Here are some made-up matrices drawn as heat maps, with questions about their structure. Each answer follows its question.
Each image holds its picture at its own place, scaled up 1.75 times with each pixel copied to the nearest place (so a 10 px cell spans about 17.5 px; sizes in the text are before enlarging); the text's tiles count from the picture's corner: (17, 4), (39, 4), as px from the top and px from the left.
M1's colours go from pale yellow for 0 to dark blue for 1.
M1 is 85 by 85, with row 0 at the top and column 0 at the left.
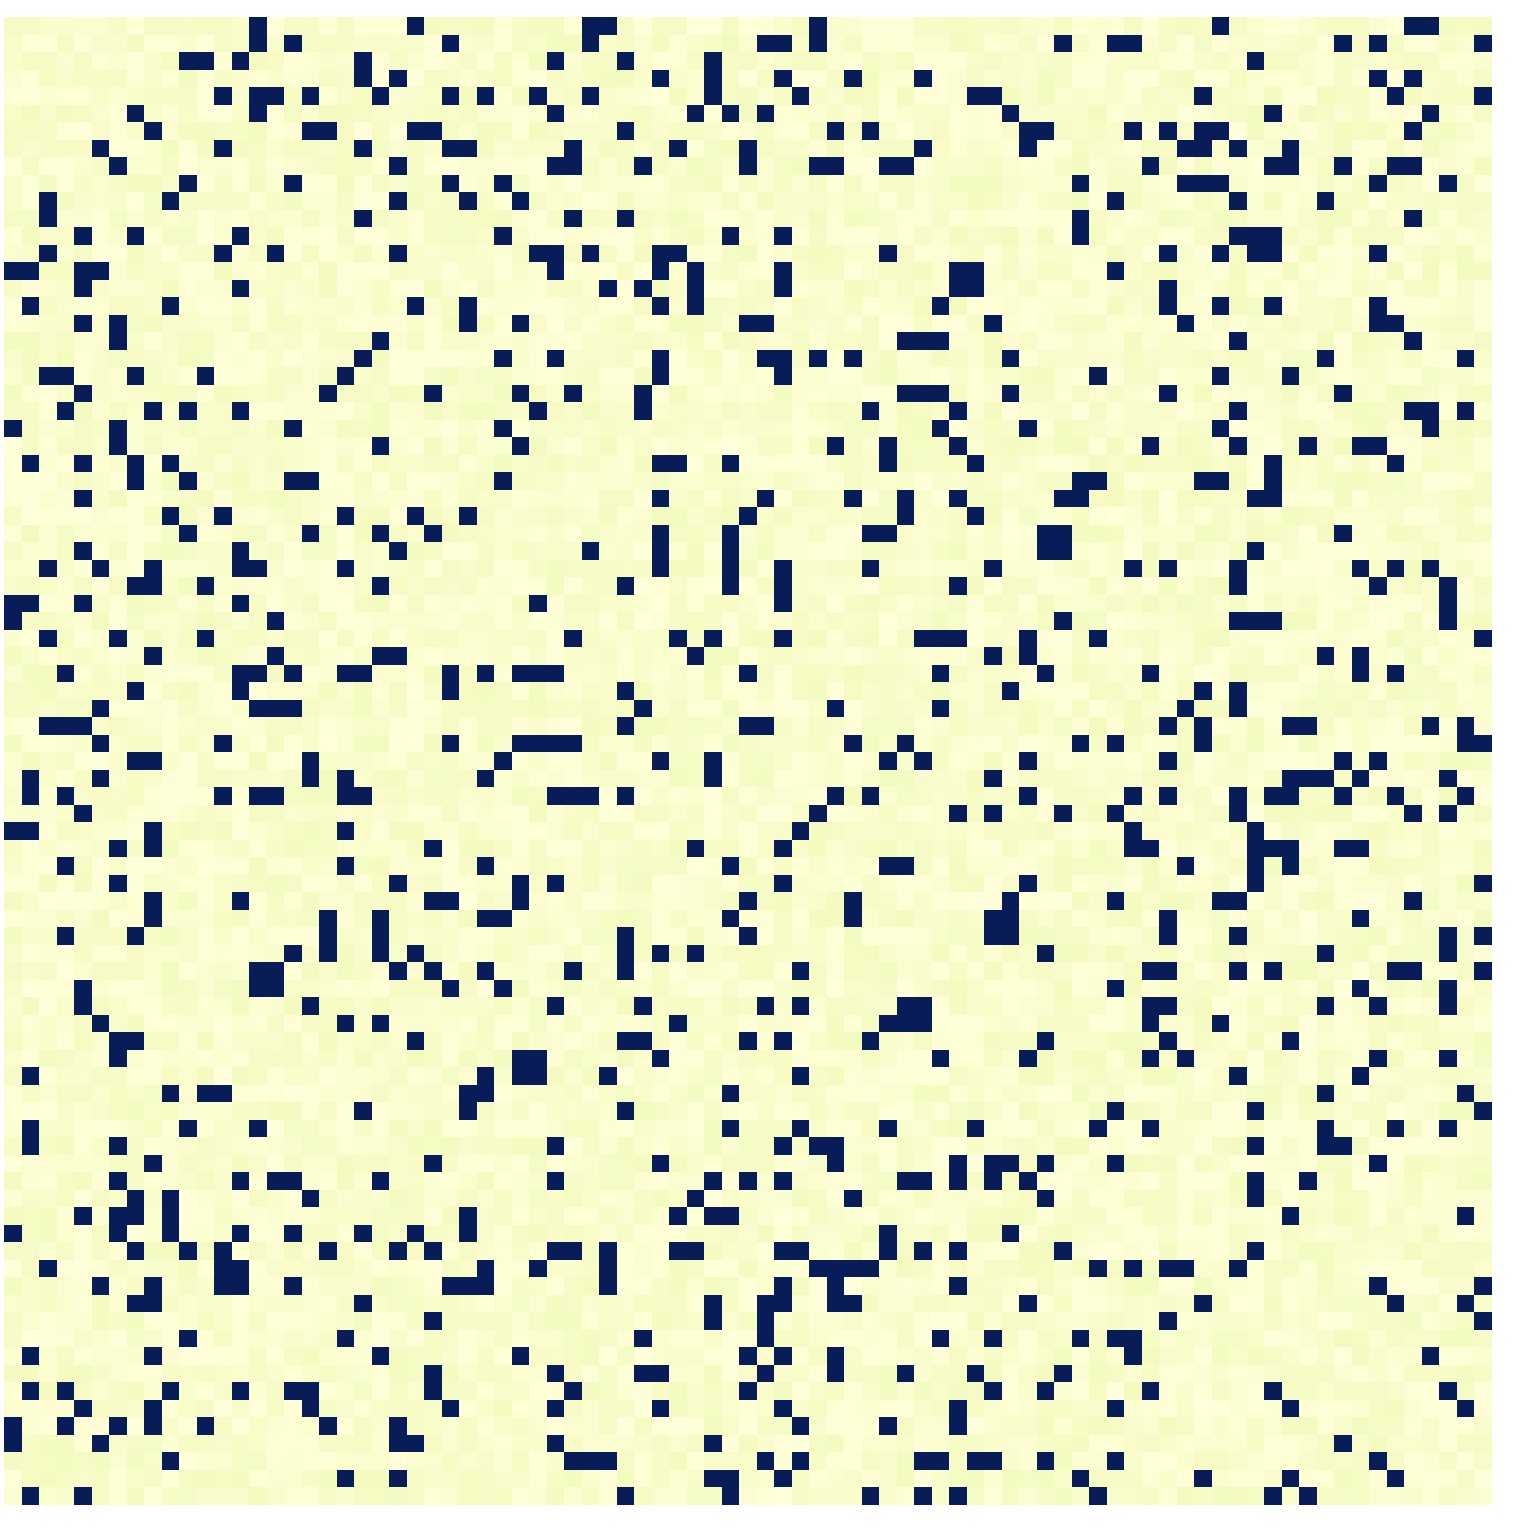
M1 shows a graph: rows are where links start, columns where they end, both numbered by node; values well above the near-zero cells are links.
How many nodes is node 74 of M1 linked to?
5
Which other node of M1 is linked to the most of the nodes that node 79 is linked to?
node 14
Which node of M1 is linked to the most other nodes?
node 44
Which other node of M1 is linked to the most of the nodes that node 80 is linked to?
node 70
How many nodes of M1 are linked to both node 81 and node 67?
0
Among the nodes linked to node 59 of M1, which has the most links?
node 37
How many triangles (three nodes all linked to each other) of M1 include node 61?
2
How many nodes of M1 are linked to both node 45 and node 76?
0
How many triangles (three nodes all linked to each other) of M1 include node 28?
0
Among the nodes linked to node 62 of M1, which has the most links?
node 71
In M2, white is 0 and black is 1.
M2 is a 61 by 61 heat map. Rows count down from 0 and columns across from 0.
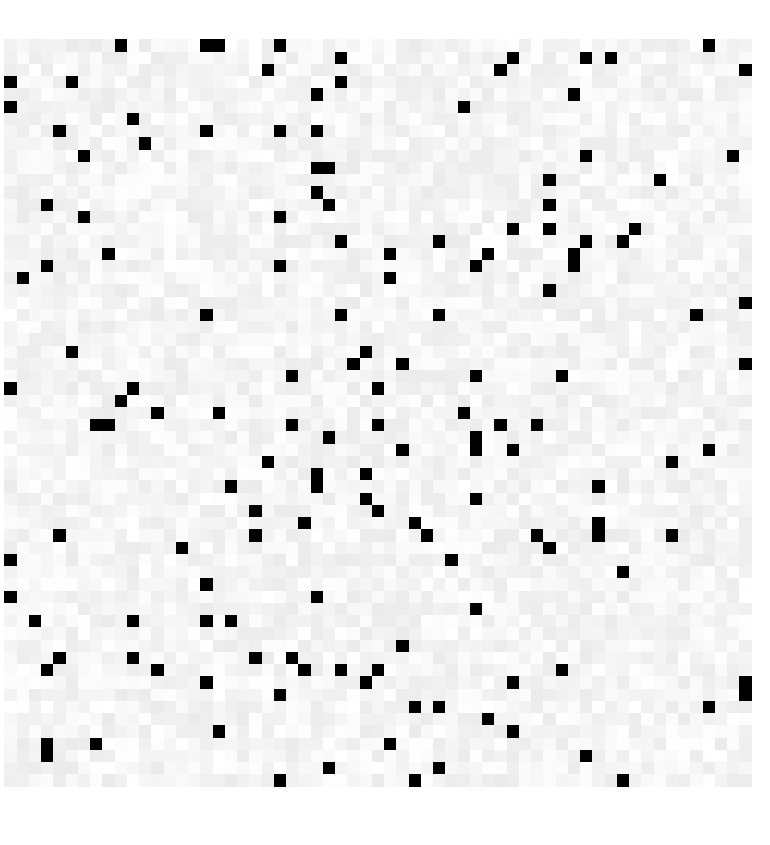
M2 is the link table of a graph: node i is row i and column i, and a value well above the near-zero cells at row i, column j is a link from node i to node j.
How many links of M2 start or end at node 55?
1
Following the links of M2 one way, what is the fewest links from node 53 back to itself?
6
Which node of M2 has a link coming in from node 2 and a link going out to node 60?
node 21
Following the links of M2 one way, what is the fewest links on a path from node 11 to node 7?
5
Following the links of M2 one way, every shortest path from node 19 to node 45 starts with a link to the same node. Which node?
node 1
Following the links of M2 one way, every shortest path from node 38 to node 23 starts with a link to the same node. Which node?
node 30
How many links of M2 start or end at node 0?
10
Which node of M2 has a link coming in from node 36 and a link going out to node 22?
node 18
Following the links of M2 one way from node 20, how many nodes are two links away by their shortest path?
1
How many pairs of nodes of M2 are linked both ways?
2
